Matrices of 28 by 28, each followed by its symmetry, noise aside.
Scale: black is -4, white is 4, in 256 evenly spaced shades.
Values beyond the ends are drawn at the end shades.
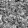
antisymmetric.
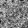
symmetric.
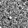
symmetric across the other diagonal.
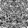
mirrored left to right.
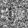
mirrored top to bottom.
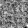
antisymmetric.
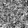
antisymmetric.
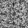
mirrored top to bottom.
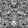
mirrored left to right.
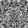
mirrored left to right.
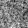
antisymmetric.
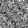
symmetric across the other diagonal.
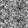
mirrored top to bottom.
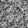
symmetric across the other diagonal.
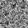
symmetric.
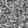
antisymmetric.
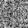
mirrored top to bottom.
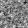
symmetric across the other diagonal.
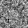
symmetric across the other diagonal.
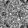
mirrored top to bottom.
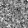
symmetric across the other diagonal.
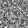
symmetric across the other diagonal.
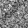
symmetric.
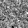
antisymmetric.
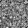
symmetric across the other diagonal.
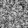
symmetric across the other diagonal.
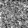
antisymmetric.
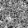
symmetric across the other diagonal.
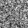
antisymmetric.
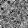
symmetric.
